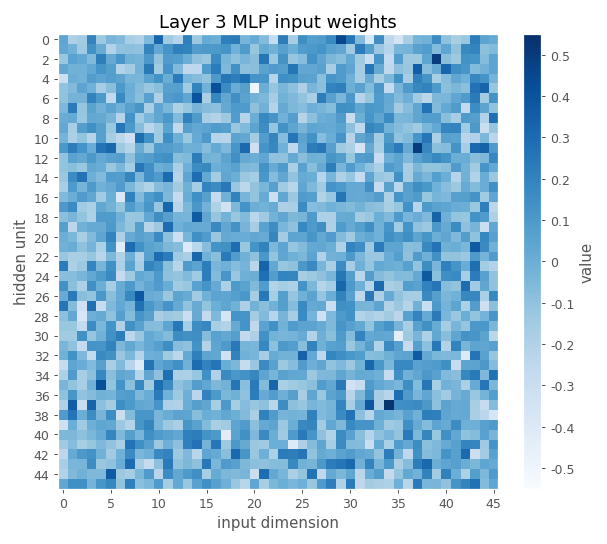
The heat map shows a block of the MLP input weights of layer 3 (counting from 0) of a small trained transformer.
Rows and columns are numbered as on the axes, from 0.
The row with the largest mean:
11
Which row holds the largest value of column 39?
2
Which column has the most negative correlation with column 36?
23
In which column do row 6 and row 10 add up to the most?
14
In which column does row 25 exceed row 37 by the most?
33
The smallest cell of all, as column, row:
20, 5
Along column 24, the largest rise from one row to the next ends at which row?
42
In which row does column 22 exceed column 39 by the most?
35
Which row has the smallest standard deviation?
12
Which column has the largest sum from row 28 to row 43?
29
